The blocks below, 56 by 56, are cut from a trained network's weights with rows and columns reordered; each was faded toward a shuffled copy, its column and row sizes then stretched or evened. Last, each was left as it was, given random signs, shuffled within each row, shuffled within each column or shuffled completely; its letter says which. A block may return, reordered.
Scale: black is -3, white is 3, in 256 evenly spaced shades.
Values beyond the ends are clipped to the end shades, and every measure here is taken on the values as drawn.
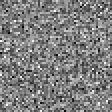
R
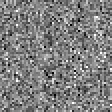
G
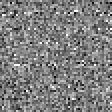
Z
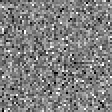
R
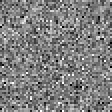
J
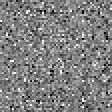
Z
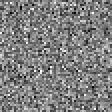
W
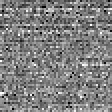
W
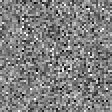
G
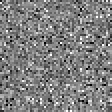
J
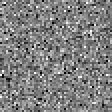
R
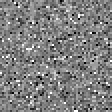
W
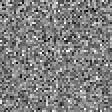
W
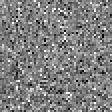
G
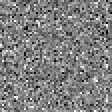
G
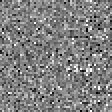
Z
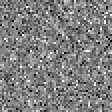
R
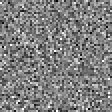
R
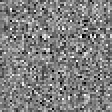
J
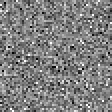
R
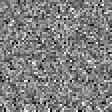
W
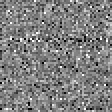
W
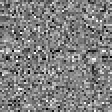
J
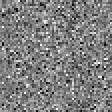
G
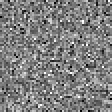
R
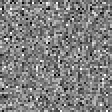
Z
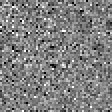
J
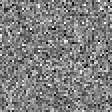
R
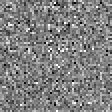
Z
